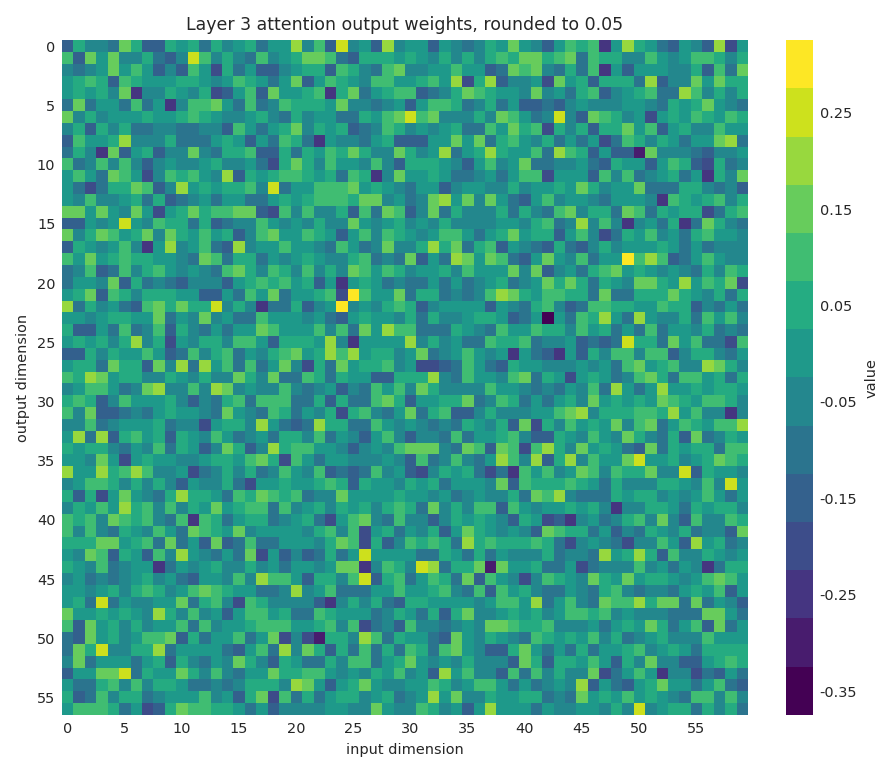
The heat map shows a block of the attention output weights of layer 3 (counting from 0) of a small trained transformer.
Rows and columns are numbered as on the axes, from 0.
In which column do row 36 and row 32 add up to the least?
39
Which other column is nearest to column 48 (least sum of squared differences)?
27
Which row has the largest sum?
1
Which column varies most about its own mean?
42
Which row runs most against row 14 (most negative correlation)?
15
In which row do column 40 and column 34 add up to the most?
51
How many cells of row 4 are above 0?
27
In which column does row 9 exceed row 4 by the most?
23
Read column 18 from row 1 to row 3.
-0.05 -0.15 -0.1
